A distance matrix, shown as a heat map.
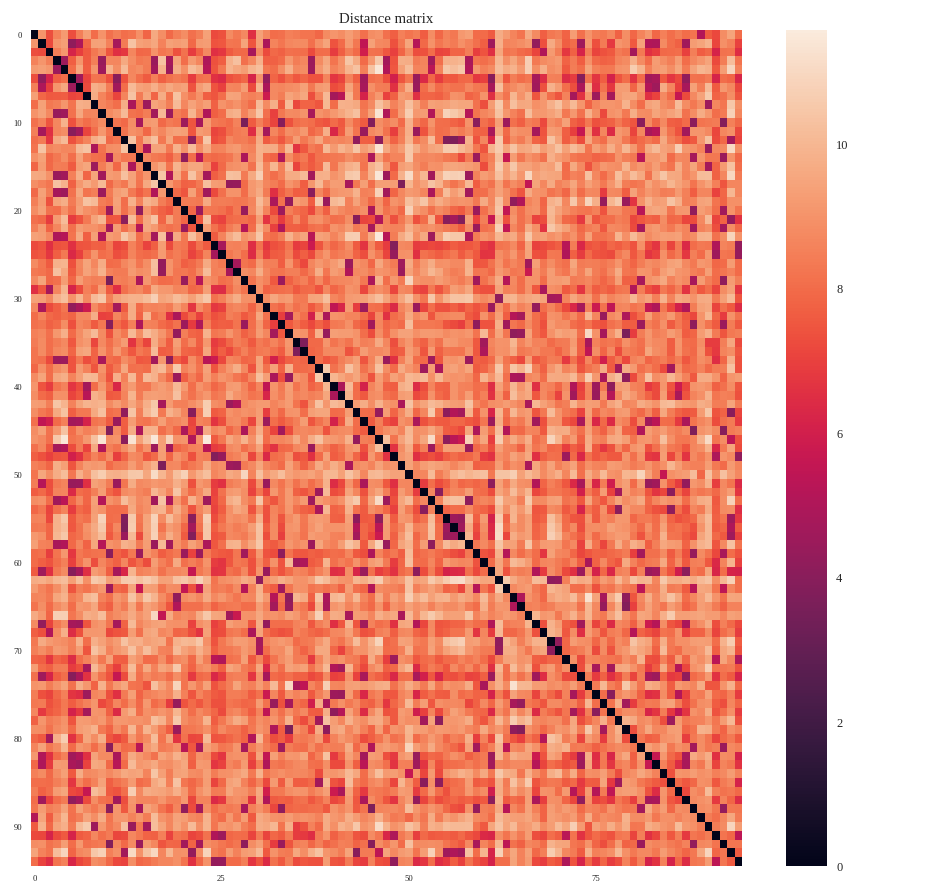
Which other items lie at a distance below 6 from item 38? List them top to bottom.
52, 54, 78, 85
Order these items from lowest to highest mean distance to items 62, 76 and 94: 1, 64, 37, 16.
37, 64, 1, 16
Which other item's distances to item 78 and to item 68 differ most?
80
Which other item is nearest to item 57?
21
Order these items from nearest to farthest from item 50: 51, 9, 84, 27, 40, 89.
84, 89, 51, 27, 40, 9
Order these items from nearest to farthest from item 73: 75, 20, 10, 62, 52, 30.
52, 75, 10, 20, 30, 62
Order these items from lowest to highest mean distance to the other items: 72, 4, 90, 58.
72, 58, 4, 90
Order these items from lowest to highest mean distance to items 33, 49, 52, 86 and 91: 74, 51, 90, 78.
51, 78, 74, 90
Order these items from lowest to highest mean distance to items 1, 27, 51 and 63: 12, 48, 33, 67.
67, 33, 48, 12
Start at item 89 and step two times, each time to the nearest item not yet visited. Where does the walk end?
29
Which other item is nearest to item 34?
79
